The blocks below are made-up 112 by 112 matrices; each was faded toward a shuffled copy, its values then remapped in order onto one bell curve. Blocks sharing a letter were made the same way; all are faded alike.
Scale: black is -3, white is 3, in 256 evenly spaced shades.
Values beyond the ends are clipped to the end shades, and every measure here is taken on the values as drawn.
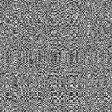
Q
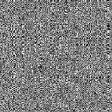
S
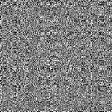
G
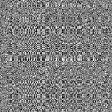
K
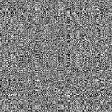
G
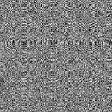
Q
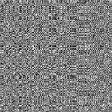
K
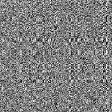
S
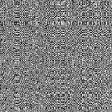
K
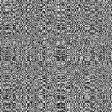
K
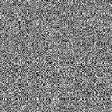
G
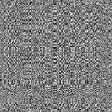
K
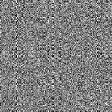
S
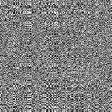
Q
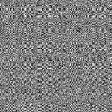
K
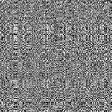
Q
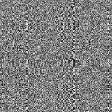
S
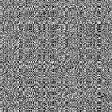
K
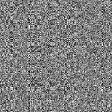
S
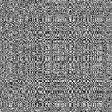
K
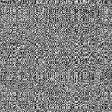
Q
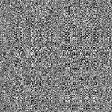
G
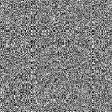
S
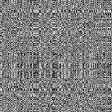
K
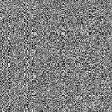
S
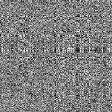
G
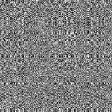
Q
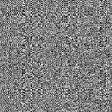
S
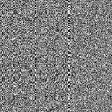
S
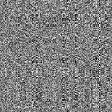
S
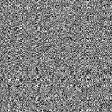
G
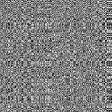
K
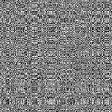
K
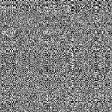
G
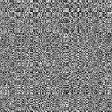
K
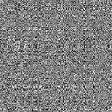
G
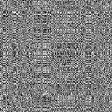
K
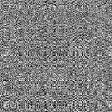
Q
